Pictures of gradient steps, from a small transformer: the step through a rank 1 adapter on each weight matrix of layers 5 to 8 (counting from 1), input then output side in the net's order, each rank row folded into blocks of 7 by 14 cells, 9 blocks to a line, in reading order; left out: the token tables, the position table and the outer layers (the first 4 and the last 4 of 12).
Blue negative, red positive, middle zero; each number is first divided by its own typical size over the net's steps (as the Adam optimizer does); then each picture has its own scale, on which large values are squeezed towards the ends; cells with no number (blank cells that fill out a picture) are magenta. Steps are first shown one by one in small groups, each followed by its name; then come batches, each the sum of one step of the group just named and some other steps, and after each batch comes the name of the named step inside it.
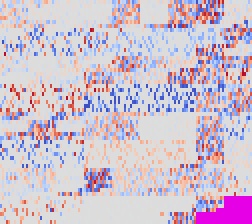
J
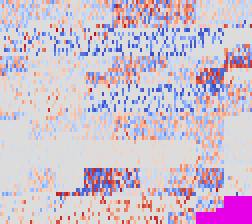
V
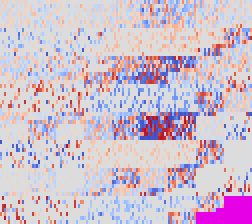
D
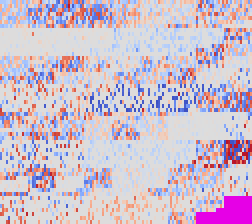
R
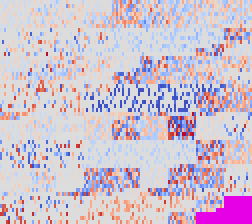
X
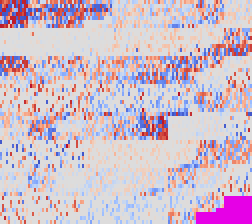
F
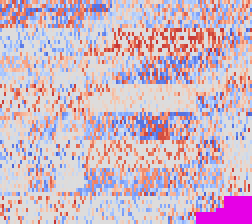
F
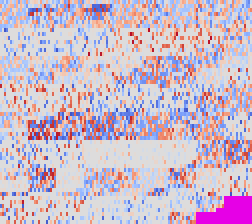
R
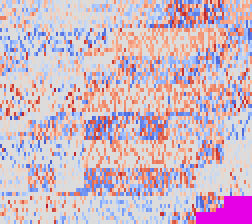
J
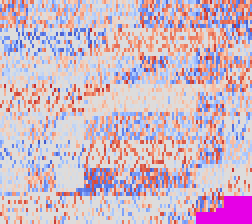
J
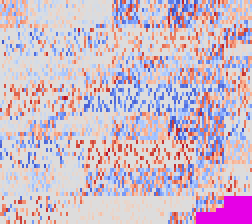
J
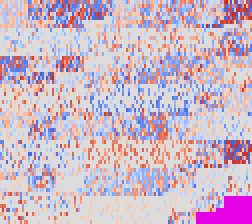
R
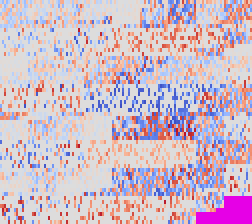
X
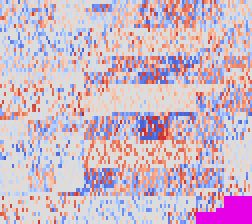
D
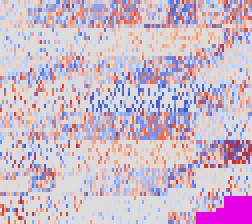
R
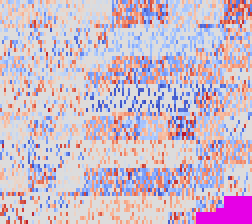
X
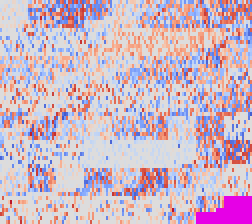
R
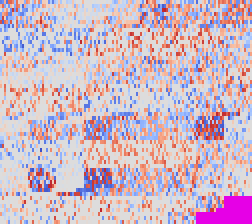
J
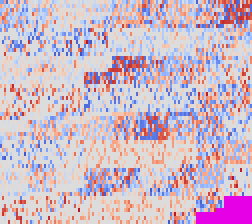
J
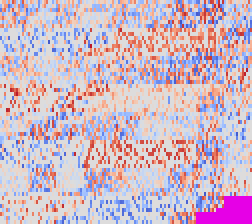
J
